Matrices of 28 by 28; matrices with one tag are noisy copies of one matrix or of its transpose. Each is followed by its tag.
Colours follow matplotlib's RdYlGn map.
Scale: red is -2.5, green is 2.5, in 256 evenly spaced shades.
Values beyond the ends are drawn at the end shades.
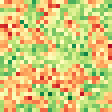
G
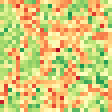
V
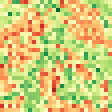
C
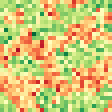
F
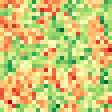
G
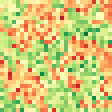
C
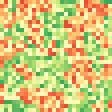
G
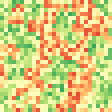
F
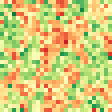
V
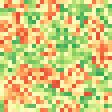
G
